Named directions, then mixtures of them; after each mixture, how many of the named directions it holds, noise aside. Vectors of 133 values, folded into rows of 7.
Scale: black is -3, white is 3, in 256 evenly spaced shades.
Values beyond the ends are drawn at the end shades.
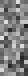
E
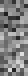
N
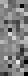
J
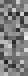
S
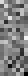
three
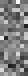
two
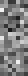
three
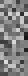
one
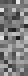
three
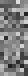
two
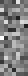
two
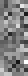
four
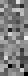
three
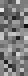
three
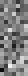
one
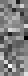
four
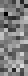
one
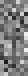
one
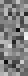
one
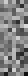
three
